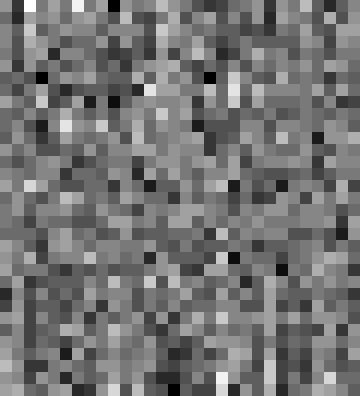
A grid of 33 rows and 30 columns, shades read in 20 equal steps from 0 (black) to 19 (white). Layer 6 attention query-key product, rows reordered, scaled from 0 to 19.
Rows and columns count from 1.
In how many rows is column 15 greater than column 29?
17
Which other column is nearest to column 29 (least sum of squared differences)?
25
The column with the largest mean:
1
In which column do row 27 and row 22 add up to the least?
13
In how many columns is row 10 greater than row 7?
17
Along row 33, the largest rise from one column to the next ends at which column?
19
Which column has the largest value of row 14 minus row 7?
18
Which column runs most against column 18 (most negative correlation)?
12
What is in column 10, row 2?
6
